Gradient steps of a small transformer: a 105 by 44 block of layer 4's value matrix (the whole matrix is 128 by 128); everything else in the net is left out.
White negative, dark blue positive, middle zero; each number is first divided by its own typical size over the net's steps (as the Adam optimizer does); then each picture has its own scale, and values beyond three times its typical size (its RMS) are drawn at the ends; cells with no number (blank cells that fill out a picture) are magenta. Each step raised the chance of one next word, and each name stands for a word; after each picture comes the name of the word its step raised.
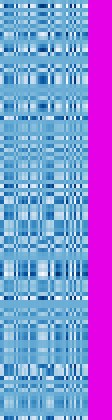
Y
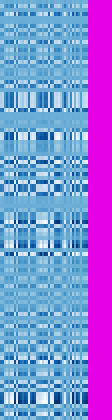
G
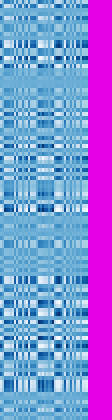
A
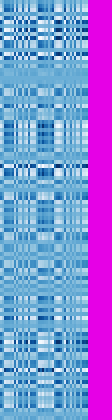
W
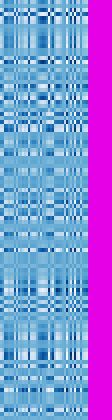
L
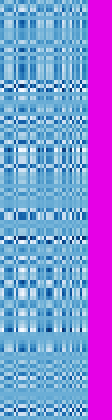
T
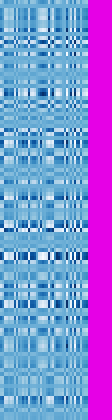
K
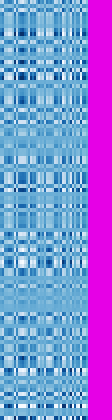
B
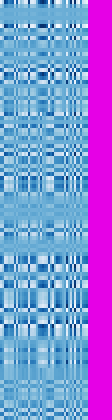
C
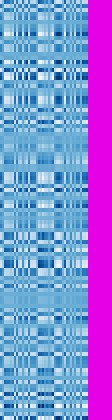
B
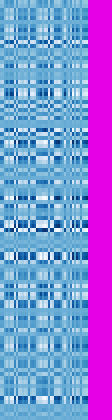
K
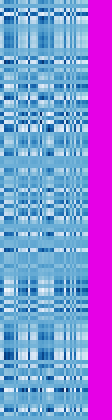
L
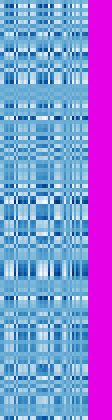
Y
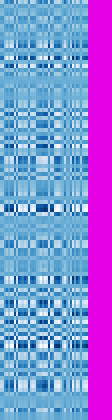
A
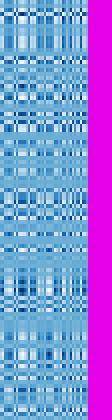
L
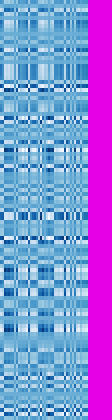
T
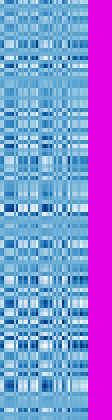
A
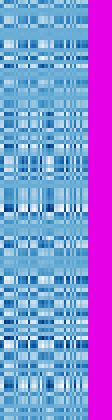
A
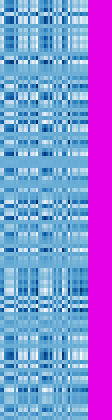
L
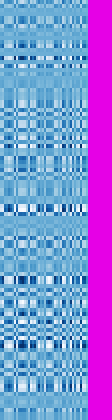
A
